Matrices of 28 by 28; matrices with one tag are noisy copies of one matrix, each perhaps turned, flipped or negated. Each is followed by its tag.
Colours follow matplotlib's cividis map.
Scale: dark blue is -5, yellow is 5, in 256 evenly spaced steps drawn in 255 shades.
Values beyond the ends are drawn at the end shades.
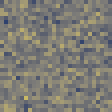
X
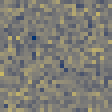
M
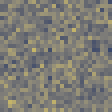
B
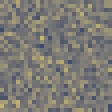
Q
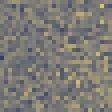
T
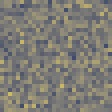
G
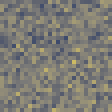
T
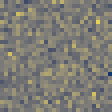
Q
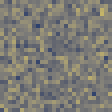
B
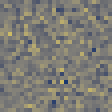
M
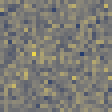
B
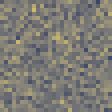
Q
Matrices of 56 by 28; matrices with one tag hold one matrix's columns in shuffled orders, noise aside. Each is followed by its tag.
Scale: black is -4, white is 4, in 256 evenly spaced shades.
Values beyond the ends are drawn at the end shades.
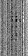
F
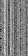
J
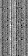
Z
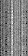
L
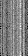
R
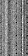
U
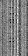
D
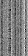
J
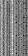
U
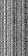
D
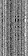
F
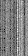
J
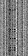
J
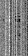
F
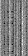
L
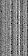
L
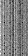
U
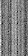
L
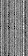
R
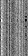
F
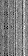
R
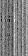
F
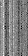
R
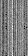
R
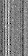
L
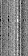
F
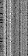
D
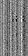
F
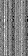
F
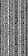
L
